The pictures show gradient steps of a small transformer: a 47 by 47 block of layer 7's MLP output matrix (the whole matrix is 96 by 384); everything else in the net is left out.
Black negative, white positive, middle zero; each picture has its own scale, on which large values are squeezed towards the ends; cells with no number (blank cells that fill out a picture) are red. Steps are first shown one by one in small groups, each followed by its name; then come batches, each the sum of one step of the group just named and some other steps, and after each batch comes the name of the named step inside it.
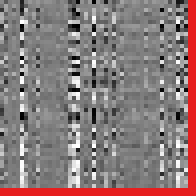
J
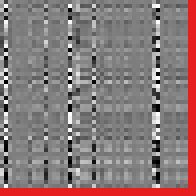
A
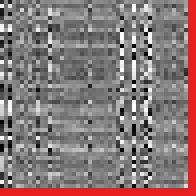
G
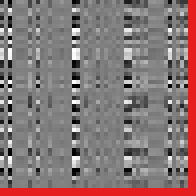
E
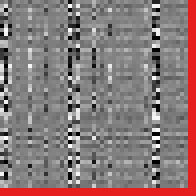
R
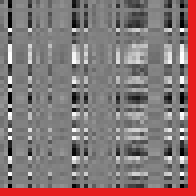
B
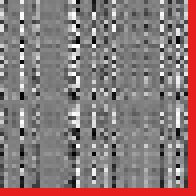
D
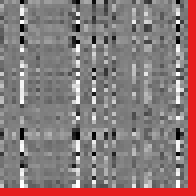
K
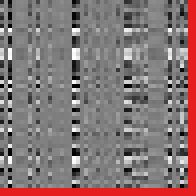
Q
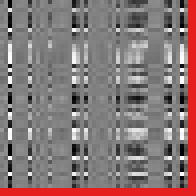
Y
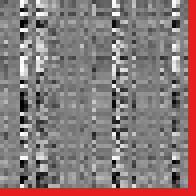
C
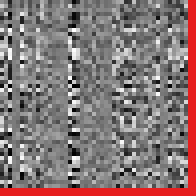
Q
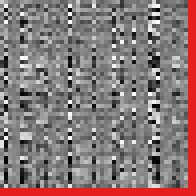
A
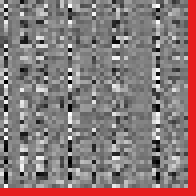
A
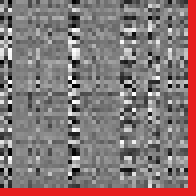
E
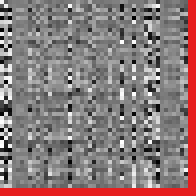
A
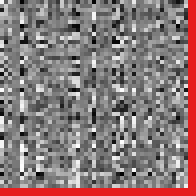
J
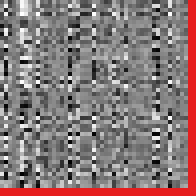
R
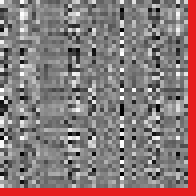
R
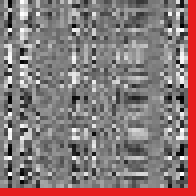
Y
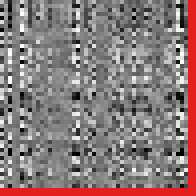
B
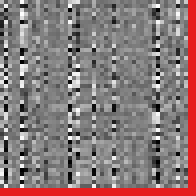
A
